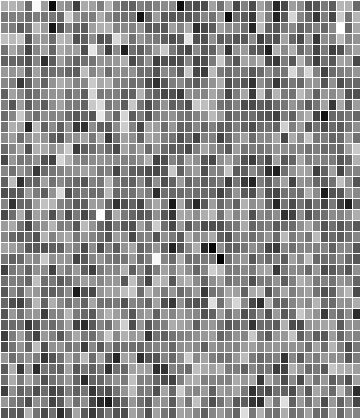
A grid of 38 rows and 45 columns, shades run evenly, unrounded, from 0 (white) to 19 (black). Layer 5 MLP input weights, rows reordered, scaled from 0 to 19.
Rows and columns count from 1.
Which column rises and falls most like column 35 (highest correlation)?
30
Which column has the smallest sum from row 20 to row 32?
20
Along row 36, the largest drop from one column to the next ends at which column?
23
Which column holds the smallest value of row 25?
27
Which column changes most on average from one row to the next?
35
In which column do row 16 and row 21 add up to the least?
11
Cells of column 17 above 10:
19
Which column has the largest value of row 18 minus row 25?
28
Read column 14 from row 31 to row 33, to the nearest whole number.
4 9 12
